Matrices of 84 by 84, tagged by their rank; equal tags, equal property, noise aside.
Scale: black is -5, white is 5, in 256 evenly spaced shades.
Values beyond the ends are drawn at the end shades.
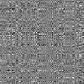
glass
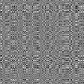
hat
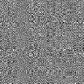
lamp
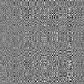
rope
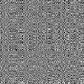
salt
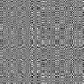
hat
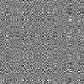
salt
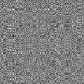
lamp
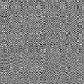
hat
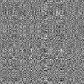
salt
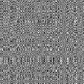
rope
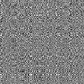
lamp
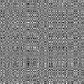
hat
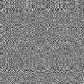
salt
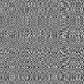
hat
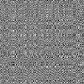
rope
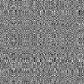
rope
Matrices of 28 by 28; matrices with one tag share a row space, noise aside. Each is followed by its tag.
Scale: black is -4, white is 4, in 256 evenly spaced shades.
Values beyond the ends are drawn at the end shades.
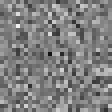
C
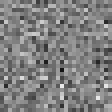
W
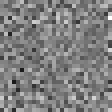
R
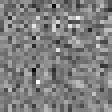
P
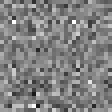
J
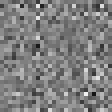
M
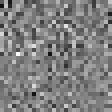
R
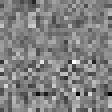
J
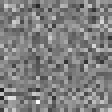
M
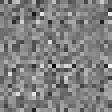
R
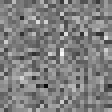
W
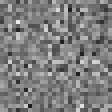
C
